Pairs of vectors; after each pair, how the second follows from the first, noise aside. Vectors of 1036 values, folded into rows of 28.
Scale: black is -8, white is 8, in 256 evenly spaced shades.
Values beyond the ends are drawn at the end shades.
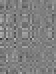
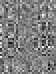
wrapped around, negated, scaled up.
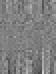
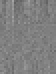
reversed, shrunk.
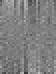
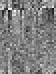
wrapped around, negated, scaled up.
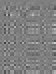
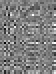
scaled up.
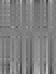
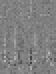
wrapped around, negated, partly zeroed.
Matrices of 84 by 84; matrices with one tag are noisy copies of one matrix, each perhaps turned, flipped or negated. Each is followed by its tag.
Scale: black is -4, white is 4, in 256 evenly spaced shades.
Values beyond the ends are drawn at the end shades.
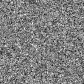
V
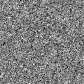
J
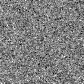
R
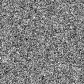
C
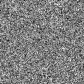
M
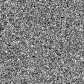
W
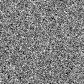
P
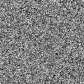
V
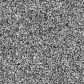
C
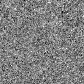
M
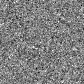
J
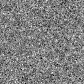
C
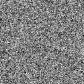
V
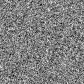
J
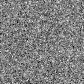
W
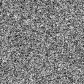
C
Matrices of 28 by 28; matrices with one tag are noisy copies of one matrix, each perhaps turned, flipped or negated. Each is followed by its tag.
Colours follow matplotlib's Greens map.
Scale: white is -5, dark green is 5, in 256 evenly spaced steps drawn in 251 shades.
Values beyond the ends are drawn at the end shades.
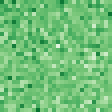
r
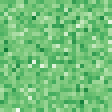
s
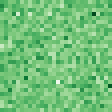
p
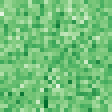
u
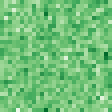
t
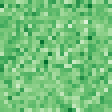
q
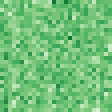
t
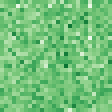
q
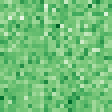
u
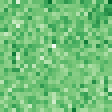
r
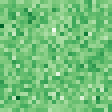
p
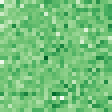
r
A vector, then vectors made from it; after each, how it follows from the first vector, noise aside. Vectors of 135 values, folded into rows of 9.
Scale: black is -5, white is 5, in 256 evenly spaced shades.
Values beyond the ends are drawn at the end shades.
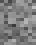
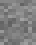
reversed, negated, shrunk.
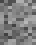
copied.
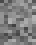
copied.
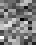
reversed, scaled up.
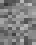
wrapped around, negated.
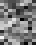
reversed, scaled up.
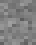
reversed, shrunk.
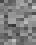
copied.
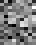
scaled up.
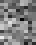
reversed, scaled up.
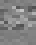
wrapped around, negated, partly zeroed.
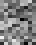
reversed, scaled up.
